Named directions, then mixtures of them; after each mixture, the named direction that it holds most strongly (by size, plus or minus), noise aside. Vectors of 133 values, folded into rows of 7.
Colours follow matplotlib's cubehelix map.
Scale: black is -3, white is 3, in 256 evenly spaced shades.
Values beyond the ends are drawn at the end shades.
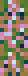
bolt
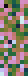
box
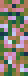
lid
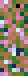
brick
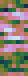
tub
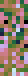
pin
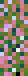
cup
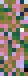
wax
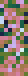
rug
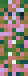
bolt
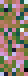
wax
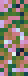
brick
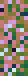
cup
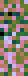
lid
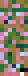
lid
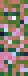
lid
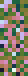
brick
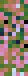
pin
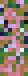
rug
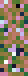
brick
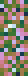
cup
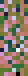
cup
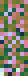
bolt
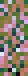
cup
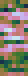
tub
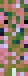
pin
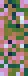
box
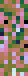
pin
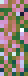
wax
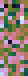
box
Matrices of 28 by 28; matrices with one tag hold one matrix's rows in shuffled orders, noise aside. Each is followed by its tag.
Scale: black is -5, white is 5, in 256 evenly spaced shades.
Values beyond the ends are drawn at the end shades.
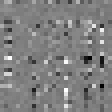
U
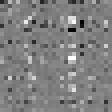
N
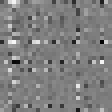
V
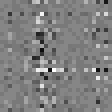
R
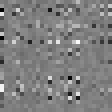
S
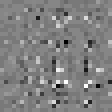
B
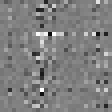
R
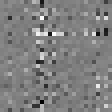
R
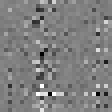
R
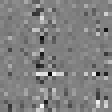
R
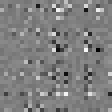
B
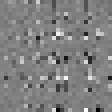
B
